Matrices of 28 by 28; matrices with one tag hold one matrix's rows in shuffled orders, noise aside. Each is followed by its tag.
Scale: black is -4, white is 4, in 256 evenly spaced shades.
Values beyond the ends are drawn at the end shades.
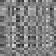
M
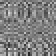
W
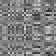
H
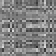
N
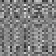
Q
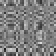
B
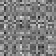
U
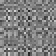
W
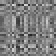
M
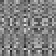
Q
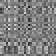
W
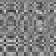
B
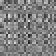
W
